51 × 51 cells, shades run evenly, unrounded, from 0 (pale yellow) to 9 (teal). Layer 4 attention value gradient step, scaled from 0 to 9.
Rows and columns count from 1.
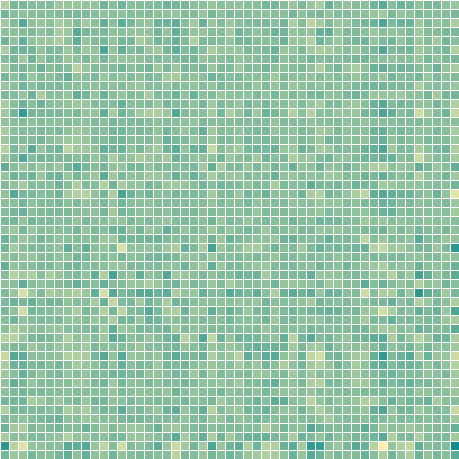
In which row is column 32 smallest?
41
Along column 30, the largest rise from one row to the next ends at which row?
49
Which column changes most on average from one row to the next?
43
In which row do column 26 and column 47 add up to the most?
33
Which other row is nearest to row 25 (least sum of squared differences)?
2
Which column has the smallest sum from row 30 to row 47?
51
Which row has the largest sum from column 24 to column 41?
50
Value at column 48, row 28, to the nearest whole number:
5
